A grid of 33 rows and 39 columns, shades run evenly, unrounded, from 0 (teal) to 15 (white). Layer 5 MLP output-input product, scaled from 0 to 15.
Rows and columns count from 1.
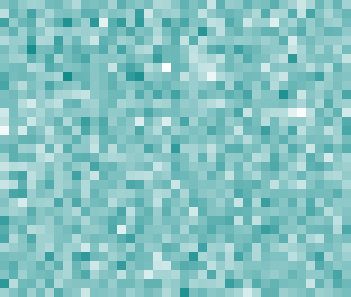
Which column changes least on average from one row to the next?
5
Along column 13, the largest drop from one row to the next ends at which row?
9
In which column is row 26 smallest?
30
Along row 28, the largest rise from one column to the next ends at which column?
24
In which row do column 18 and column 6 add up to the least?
7
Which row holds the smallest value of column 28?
11
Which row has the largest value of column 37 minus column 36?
29
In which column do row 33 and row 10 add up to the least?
21
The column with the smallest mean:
16
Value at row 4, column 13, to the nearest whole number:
5
